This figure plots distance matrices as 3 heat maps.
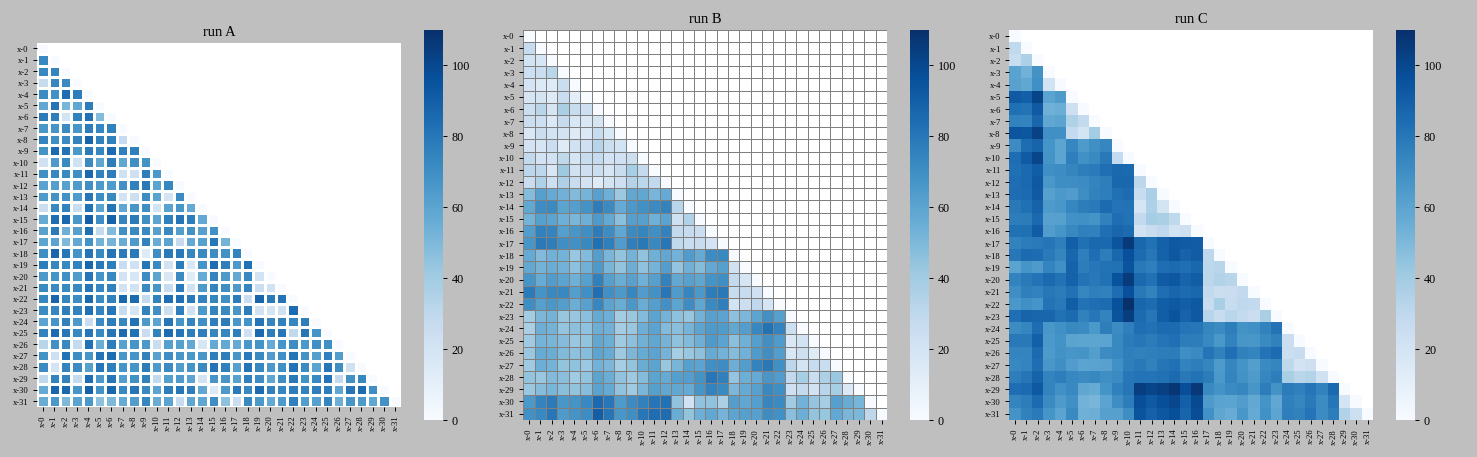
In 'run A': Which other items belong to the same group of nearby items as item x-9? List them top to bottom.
x-18, x-22, x-25
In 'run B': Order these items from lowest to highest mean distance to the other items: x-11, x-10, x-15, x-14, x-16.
x-10, x-11, x-15, x-14, x-16
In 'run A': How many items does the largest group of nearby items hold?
8
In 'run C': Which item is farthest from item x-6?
x-2
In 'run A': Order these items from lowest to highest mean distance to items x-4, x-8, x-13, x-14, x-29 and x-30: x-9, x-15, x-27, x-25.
x-15, x-27, x-9, x-25
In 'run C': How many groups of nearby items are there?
8
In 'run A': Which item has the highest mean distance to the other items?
x-4
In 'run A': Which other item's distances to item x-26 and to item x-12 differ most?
x-14
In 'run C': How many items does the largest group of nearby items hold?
7
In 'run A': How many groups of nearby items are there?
9
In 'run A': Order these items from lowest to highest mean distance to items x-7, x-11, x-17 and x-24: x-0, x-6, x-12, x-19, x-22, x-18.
x-19, x-12, x-0, x-6, x-18, x-22
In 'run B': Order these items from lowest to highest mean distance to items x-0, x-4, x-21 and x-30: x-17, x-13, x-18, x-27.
x-18, x-13, x-27, x-17
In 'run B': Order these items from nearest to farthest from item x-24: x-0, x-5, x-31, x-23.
x-23, x-0, x-5, x-31
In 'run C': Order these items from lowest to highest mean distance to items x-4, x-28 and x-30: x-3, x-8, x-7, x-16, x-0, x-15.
x-3, x-7, x-8, x-0, x-15, x-16
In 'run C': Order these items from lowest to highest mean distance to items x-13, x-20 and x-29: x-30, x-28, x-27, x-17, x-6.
x-30, x-17, x-6, x-27, x-28
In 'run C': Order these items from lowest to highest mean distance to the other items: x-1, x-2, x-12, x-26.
x-26, x-12, x-1, x-2
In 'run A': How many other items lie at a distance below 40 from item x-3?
5
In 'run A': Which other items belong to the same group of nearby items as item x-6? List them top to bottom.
x-2
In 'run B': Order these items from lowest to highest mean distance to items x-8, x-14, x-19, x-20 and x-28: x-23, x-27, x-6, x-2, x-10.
x-23, x-10, x-2, x-27, x-6
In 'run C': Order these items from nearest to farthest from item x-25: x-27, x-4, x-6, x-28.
x-27, x-28, x-6, x-4
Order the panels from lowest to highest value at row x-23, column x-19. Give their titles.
run A, run C, run B
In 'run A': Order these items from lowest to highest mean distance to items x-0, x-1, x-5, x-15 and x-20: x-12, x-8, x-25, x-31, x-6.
x-31, x-8, x-12, x-6, x-25
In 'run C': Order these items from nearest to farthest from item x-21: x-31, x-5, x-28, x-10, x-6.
x-31, x-28, x-6, x-5, x-10
